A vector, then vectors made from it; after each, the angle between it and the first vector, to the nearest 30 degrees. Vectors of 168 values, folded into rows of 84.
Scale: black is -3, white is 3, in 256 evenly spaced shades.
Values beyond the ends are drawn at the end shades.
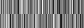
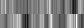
90 degrees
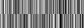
60 degrees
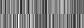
90 degrees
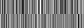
120 degrees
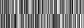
150 degrees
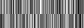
60 degrees
